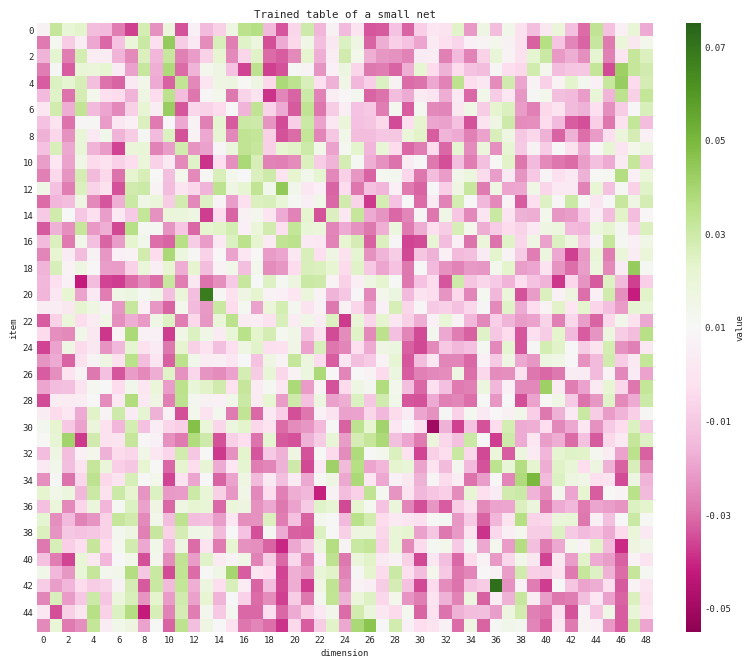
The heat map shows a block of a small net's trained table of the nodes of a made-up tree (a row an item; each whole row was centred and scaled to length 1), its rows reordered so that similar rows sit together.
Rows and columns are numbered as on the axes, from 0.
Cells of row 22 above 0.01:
13
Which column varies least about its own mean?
32
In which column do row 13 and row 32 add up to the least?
30
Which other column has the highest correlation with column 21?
17
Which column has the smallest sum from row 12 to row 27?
29
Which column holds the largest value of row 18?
47
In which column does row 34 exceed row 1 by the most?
39
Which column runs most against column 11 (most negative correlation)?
10
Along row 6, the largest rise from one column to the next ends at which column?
21
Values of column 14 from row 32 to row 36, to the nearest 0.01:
-0.04 -0.02 -0.03 -0.01 -0.03
